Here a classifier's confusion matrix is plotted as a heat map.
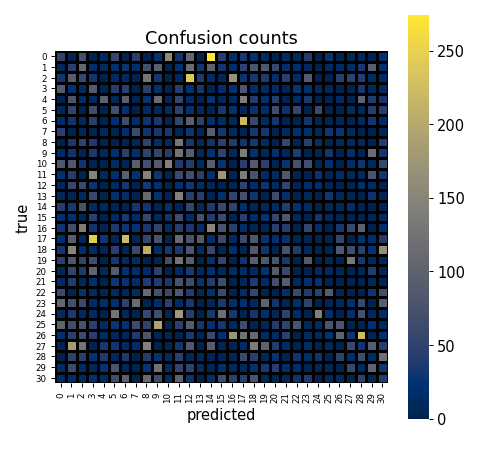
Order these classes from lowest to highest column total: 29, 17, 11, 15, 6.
29, 6, 15, 17, 11
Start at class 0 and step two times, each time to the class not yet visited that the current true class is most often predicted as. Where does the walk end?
2
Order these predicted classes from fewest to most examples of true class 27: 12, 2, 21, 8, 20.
21, 20, 12, 2, 8
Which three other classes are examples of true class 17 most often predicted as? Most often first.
3, 6, 11
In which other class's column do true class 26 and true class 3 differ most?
28
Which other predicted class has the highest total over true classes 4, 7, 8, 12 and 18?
1
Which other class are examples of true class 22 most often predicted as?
8
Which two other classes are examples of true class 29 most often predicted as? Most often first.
9, 5
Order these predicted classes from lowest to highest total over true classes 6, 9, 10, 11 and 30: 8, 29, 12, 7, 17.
7, 29, 12, 8, 17
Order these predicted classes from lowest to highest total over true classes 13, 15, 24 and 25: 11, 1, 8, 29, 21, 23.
23, 29, 1, 21, 8, 11
